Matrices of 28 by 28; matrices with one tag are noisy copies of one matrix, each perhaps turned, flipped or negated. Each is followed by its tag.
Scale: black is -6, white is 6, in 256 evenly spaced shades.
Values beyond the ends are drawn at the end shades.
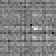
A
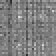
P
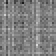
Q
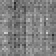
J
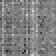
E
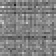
Q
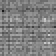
P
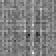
A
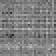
P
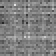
Q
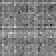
E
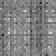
J
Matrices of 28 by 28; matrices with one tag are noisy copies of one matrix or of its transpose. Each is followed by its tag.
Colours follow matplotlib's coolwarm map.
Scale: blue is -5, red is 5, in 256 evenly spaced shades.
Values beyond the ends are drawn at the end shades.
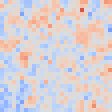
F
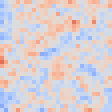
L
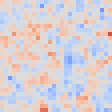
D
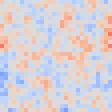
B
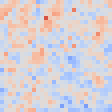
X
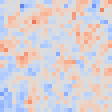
F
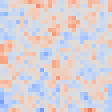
L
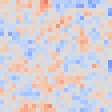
B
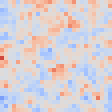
L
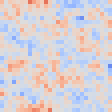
B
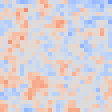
F
